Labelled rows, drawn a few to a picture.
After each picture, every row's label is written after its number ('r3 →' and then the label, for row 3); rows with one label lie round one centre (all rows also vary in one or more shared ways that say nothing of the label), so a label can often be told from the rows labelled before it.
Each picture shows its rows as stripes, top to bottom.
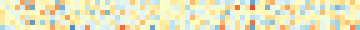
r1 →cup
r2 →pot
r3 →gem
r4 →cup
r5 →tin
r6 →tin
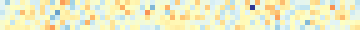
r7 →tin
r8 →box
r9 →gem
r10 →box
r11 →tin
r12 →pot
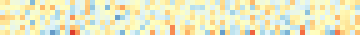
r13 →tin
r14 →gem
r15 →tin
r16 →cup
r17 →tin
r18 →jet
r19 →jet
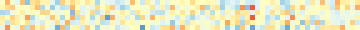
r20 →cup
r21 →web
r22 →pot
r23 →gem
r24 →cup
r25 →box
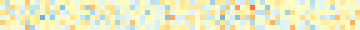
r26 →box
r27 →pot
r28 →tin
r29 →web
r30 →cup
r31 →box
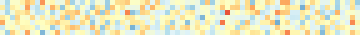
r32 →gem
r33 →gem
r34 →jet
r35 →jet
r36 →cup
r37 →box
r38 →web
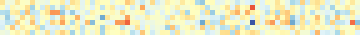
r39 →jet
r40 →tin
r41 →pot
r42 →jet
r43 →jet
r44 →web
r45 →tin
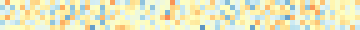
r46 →web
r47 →tin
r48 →web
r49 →box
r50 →tin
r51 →jet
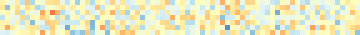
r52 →tin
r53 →jet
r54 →pot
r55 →pot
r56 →tin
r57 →web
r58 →gem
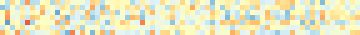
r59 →box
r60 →pot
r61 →gem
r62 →web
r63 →gem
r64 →tin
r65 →jet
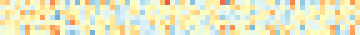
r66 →box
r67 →pot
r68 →cup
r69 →gem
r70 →jet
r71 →box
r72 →web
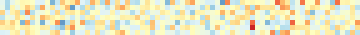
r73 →jet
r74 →gem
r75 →box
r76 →pot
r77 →web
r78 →gem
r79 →web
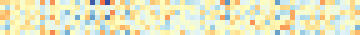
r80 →gem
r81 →jet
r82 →web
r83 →gem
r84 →web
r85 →gem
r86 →pot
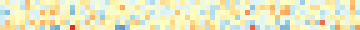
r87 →box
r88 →web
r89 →pot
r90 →box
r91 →pot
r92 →cup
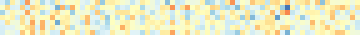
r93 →web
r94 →box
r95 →web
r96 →cup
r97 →gem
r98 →gem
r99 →box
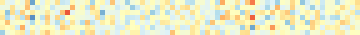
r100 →tin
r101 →box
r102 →cup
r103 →tin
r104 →tin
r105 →cup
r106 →pot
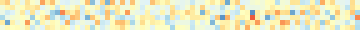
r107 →gem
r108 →web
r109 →jet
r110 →pot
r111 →gem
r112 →tin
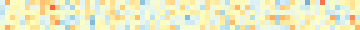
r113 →pot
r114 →pot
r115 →pot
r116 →web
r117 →web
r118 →web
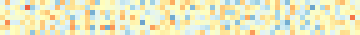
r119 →box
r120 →box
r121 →tin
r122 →cup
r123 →box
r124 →gem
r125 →tin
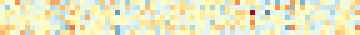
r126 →pot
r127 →jet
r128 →pot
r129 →tin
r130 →gem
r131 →box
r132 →cup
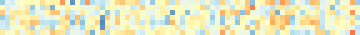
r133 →tin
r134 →tin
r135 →cup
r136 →web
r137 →web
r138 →tin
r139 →jet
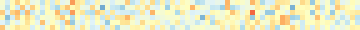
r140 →jet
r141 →cup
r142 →jet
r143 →jet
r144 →gem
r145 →cup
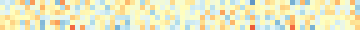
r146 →jet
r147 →gem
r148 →box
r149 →web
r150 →web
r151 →cup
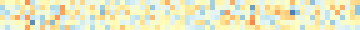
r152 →box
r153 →box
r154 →jet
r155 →jet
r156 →tin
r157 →gem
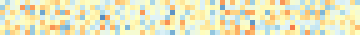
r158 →box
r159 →pot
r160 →cup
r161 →web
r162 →box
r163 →pot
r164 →cup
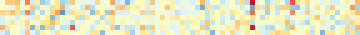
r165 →web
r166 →jet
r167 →web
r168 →tin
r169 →pot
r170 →tin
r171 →box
